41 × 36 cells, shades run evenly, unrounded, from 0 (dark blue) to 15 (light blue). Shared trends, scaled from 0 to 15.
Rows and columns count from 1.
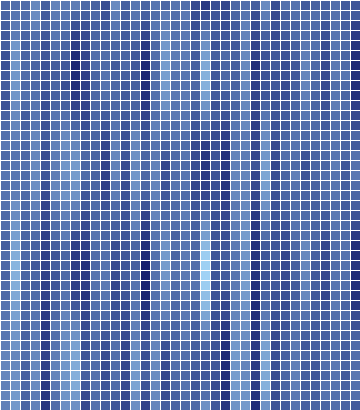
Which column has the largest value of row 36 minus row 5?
8
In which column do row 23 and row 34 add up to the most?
2
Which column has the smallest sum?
26
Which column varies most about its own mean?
21
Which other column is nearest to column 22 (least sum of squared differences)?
28
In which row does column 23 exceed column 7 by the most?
9
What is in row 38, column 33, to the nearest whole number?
6
